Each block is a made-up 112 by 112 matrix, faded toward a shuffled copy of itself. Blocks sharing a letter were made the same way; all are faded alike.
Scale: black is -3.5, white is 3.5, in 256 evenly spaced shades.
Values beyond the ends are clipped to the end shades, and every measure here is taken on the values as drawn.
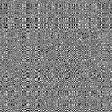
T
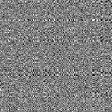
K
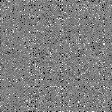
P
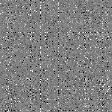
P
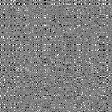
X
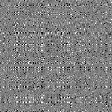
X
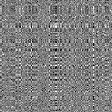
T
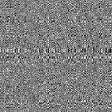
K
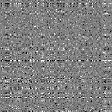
X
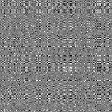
T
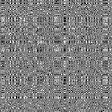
T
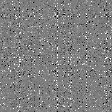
P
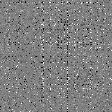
P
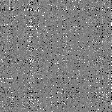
P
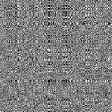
K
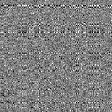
K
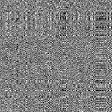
K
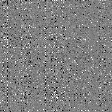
P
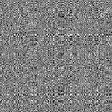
K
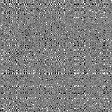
X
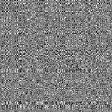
K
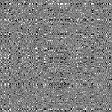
X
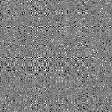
X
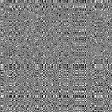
T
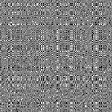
T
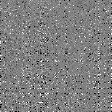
P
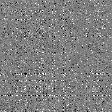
P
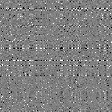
X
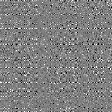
X
